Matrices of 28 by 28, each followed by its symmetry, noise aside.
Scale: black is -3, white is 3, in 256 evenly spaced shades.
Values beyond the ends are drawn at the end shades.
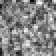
no symmetry.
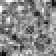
symmetric.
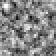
symmetric.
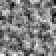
antisymmetric.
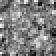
symmetric.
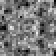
mirrored top to bottom.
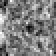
mirrored top to bottom.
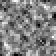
symmetric.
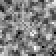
symmetric.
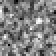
no symmetry.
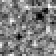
symmetric across the other diagonal.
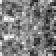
mirrored top to bottom.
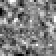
antisymmetric.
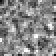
symmetric.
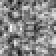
mirrored top to bottom.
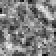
symmetric across the other diagonal.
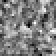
no symmetry.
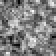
symmetric across the other diagonal.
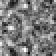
mirrored top to bottom.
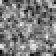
no symmetry.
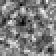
symmetric.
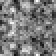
mirrored top to bottom.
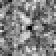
mirrored top to bottom.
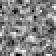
no symmetry.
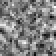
no symmetry.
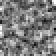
no symmetry.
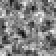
symmetric across the other diagonal.
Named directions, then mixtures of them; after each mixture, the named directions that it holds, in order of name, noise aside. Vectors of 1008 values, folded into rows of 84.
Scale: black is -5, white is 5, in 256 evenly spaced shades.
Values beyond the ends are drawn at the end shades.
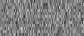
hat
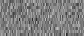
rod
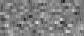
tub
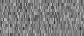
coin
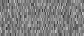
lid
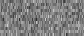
rod, tub.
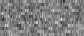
rod, tub.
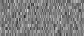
hat, lid, rod.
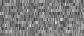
coin, lid, tub.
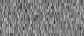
coin.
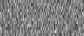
lid.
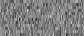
hat, rod.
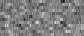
tub.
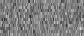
coin, hat, tub.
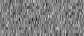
rod.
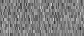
coin.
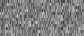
lid, tub.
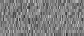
coin, hat, rod.
